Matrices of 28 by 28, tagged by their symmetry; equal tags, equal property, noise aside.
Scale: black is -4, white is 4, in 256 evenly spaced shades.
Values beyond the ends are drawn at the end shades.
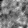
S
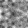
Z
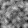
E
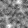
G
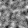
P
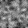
G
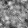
S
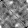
G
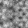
Z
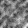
E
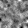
P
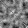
E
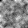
E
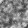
E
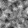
P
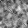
S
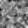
E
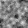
E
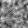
S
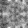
Z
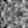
Z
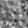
P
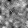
S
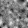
P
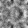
Z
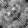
E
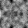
Z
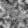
P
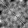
E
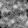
G
